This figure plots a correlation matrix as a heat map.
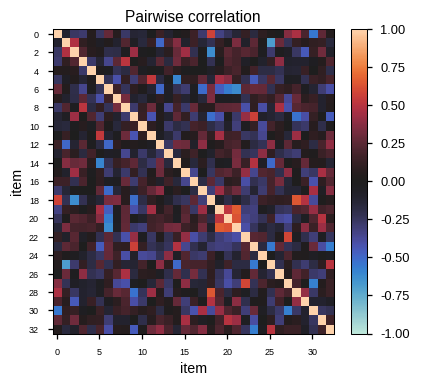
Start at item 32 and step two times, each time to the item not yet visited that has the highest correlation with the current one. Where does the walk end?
12
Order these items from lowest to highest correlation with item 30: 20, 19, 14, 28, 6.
28, 6, 14, 20, 19
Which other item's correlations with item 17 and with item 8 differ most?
26
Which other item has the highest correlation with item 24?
13
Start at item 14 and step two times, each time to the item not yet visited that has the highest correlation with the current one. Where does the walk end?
9
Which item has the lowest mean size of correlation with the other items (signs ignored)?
4
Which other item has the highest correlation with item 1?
2
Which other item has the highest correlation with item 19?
21
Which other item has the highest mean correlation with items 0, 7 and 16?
18
